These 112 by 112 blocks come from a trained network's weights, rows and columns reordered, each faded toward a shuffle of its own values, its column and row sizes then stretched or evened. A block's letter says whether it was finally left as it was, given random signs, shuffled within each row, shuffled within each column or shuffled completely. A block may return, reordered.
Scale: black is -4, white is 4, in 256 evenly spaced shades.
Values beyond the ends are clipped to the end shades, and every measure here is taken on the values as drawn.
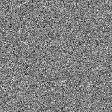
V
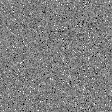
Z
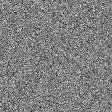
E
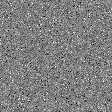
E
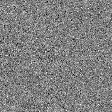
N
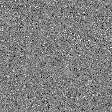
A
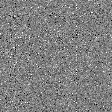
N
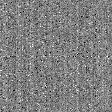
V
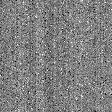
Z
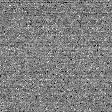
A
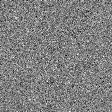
A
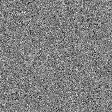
Z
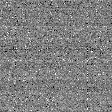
V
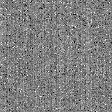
V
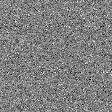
A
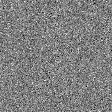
Z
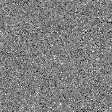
N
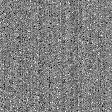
Z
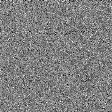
N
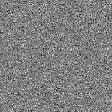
V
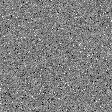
E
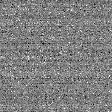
V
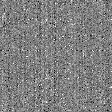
V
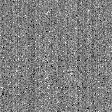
V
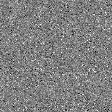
N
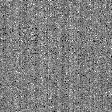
V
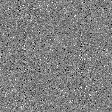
N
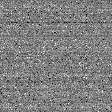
V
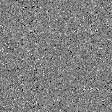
N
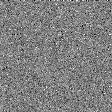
A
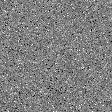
E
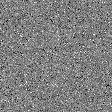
E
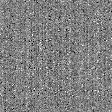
V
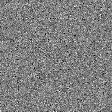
N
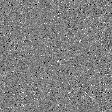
N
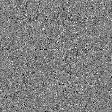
N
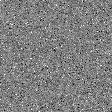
E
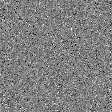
Z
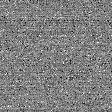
A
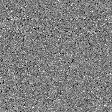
N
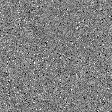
Z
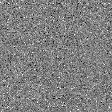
N
